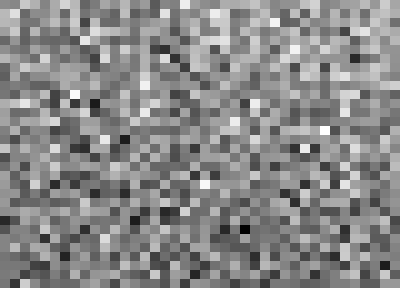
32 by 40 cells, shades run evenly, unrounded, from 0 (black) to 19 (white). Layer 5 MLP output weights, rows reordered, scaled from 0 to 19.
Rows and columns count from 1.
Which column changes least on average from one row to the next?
27
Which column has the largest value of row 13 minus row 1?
9
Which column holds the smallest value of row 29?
7
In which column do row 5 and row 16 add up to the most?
26
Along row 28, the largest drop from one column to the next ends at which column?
17
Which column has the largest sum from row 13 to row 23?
35
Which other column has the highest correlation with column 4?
21
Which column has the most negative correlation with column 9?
36
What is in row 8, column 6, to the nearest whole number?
10
